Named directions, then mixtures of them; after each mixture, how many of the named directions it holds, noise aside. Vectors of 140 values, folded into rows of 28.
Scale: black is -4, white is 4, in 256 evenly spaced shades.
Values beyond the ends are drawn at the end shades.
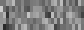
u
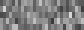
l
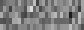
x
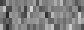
three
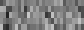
three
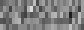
one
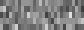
two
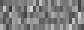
two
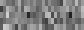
two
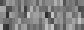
three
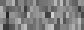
two
